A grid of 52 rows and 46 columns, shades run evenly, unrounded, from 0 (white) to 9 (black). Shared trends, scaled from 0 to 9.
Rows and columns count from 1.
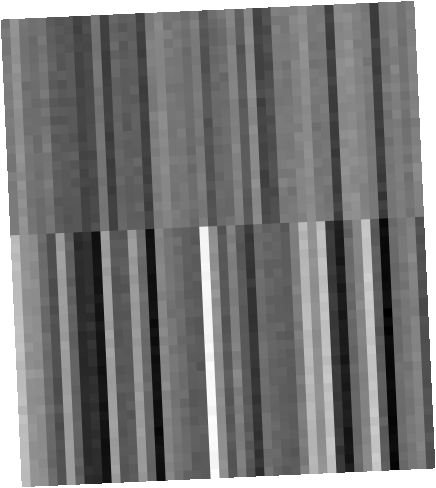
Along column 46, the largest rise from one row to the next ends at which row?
25
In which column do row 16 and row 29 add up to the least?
22
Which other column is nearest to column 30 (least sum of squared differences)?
7
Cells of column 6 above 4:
24
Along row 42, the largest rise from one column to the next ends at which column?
36
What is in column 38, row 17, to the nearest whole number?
4
